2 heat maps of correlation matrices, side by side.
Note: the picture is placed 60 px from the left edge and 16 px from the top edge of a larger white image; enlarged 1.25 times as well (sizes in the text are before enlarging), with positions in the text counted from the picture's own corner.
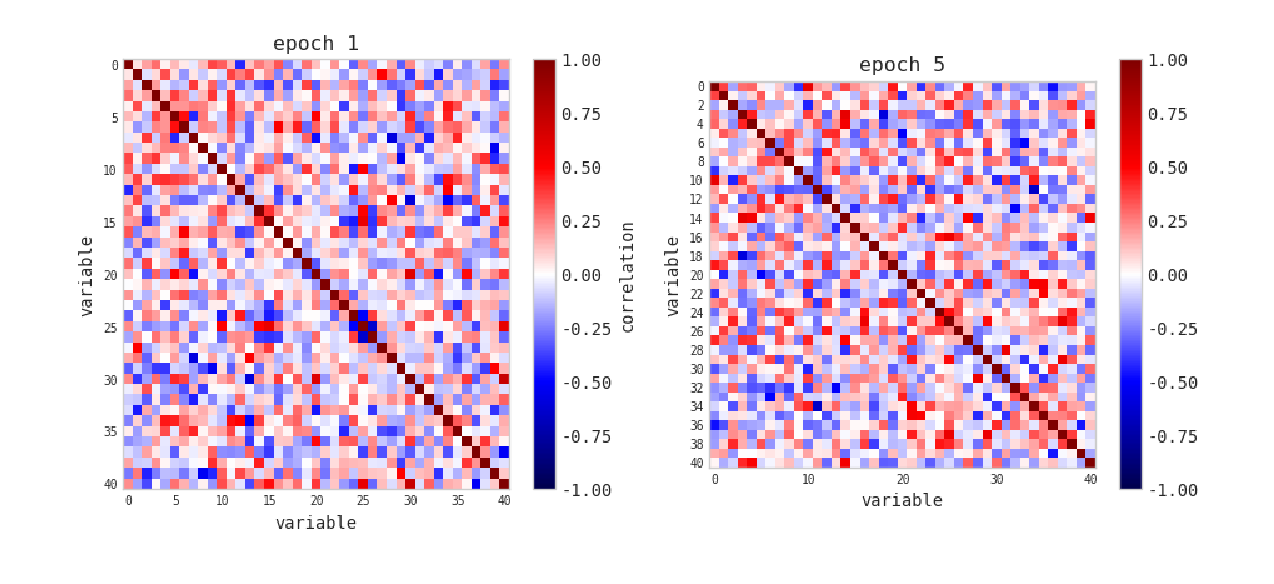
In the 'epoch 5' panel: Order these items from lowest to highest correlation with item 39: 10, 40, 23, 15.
40, 15, 23, 10
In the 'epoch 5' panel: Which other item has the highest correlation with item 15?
20
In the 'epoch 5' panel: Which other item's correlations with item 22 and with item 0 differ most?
10
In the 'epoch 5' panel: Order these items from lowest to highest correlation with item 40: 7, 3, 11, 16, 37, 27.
16, 37, 7, 11, 27, 3
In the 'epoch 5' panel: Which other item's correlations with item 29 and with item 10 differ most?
2
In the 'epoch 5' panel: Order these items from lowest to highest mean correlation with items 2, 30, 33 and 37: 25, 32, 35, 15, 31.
31, 15, 35, 32, 25
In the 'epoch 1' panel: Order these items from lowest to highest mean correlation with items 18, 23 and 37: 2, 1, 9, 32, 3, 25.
1, 25, 32, 3, 2, 9
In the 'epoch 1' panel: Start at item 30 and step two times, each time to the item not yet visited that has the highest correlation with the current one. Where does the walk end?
25
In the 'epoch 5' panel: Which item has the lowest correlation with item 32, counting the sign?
13
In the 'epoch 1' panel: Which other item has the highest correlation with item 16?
6
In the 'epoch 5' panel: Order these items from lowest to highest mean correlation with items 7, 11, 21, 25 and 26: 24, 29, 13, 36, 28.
28, 13, 36, 29, 24
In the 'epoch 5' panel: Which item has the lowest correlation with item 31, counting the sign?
35
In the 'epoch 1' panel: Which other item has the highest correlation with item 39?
29
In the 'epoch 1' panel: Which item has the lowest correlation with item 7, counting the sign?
28
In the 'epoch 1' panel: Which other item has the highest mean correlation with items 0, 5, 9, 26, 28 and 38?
3
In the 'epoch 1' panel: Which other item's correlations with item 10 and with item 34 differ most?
24
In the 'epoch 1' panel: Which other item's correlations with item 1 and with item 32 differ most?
30
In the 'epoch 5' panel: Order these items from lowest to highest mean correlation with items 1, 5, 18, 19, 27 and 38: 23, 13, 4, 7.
4, 13, 7, 23
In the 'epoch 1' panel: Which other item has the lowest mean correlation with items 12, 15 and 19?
37
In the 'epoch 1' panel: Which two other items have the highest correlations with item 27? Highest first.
1, 15
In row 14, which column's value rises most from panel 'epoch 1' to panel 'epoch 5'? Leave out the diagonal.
3
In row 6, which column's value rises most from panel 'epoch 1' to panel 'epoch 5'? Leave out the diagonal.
13
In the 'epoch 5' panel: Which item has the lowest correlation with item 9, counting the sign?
0
